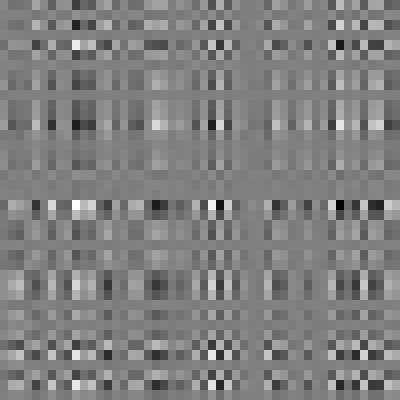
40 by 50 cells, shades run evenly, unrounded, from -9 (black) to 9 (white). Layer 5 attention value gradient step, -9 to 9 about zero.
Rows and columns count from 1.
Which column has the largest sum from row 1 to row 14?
43
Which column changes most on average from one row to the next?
10
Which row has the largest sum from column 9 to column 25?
35
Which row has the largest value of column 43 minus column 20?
3
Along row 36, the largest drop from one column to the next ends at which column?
28
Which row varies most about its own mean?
21
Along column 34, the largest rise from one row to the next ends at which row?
36
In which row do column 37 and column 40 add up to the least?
13
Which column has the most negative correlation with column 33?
31
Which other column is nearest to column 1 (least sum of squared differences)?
41
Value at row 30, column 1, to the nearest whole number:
1
